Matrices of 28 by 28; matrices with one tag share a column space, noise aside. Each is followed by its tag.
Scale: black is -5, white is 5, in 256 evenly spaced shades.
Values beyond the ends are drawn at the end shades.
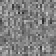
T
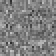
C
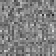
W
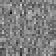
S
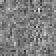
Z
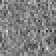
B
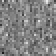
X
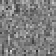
Z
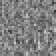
B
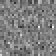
C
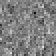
S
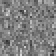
C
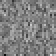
W
